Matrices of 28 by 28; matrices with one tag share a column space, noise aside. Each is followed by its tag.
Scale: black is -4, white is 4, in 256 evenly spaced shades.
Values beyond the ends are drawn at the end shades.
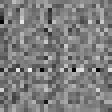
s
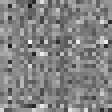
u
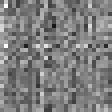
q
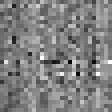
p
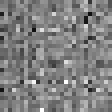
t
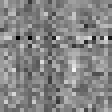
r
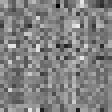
q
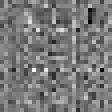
s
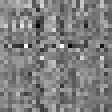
q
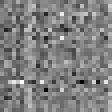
t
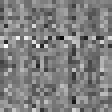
r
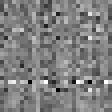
t
